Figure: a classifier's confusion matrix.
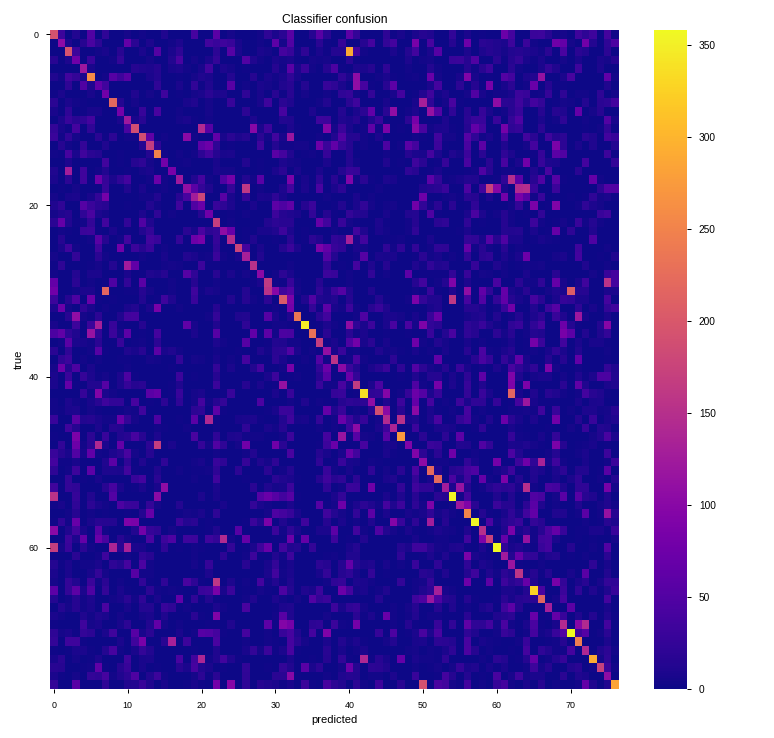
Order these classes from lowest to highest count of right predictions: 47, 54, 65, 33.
33, 47, 65, 54
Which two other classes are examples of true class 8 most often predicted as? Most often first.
50, 60
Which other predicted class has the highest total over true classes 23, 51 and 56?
75
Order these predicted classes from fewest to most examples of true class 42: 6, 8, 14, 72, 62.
8, 72, 14, 6, 62
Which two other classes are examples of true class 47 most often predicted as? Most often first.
39, 3
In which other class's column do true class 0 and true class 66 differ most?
51
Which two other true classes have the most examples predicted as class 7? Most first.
30, 19
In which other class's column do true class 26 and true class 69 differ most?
72
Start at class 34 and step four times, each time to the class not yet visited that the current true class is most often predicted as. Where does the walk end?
54
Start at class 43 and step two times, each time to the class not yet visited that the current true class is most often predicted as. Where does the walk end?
22
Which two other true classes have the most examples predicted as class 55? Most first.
53, 47
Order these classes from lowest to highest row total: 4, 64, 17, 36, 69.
4, 36, 64, 69, 17
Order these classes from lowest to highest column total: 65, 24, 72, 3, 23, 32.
23, 24, 72, 3, 65, 32
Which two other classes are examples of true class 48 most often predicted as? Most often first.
14, 6
